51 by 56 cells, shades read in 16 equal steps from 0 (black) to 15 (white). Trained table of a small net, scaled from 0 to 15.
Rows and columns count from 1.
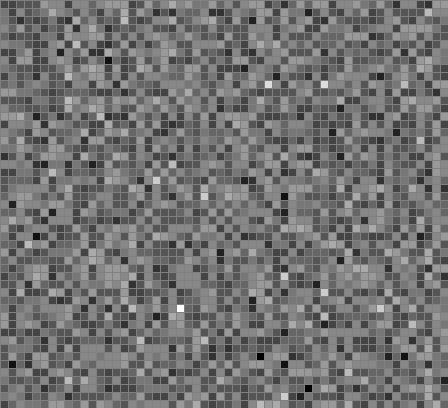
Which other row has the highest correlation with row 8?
47
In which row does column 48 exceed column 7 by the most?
27
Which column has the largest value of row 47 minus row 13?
44
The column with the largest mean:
55
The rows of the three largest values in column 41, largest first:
11, 37, 40
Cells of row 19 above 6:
26
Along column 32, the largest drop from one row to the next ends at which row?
38
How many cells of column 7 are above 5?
29
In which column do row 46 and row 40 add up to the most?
41
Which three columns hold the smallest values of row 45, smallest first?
33, 51, 49
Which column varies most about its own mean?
36
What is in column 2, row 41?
4
